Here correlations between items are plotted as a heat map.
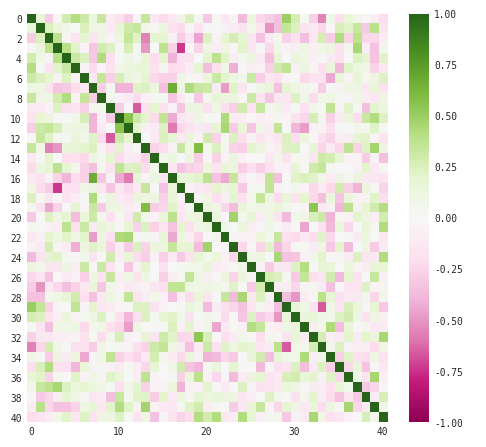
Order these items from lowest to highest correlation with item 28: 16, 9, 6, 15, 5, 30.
30, 16, 6, 15, 9, 5
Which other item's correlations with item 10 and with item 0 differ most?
11
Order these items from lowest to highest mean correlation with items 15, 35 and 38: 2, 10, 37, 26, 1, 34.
26, 34, 37, 1, 2, 10
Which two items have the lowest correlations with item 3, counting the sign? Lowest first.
17, 13
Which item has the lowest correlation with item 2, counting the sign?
13
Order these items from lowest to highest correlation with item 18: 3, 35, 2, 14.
35, 2, 3, 14
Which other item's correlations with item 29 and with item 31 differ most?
33
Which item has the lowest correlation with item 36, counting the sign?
23
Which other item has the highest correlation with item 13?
19
